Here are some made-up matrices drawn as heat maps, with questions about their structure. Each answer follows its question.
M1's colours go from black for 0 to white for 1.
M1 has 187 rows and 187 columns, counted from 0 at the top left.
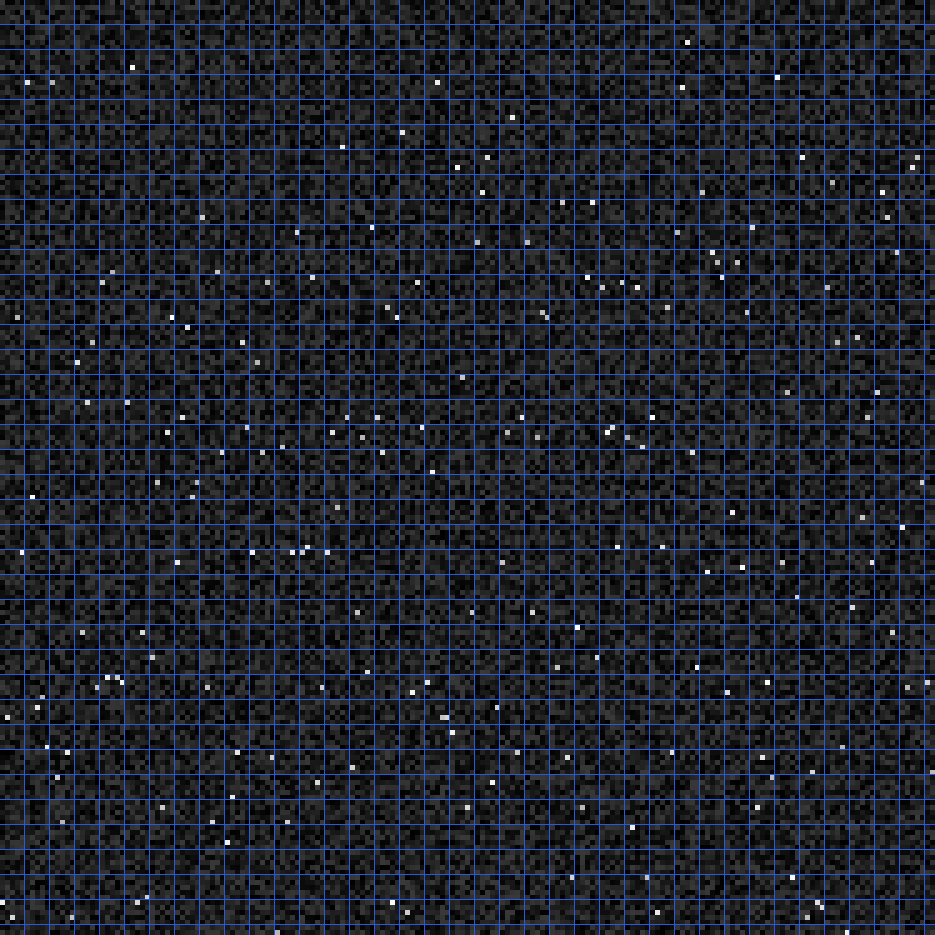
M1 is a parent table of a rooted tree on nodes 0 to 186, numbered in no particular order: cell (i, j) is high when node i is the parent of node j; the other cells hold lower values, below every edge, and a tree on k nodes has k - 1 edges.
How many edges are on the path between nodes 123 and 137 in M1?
6
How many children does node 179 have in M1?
1
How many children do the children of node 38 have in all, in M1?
3
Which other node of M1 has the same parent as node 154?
11
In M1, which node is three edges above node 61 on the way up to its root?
156
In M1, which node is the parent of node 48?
68
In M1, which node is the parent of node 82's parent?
90
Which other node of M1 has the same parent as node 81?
131
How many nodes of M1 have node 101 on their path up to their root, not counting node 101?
2
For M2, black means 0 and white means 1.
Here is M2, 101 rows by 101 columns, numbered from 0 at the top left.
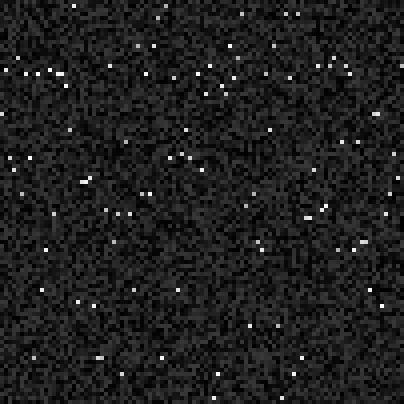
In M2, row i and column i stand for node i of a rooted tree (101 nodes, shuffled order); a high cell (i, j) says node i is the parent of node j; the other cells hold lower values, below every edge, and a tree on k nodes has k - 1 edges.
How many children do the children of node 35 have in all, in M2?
5
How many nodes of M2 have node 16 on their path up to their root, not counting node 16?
8
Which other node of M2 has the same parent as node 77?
76
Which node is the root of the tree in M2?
48
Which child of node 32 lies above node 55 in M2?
17
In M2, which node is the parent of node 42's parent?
4
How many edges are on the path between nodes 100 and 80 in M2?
3
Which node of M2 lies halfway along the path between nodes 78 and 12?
14
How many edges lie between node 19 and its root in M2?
4
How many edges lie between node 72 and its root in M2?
5
